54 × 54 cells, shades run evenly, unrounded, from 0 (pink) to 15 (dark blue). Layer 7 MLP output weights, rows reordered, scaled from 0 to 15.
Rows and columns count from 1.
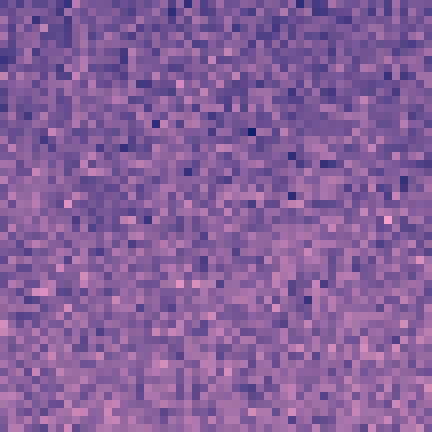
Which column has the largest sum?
19
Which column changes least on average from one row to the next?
43
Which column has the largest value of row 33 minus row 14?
26
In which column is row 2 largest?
22
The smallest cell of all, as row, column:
28, 49
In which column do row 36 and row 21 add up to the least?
11
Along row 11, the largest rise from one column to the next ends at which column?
18
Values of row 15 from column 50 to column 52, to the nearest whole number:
8 6 11
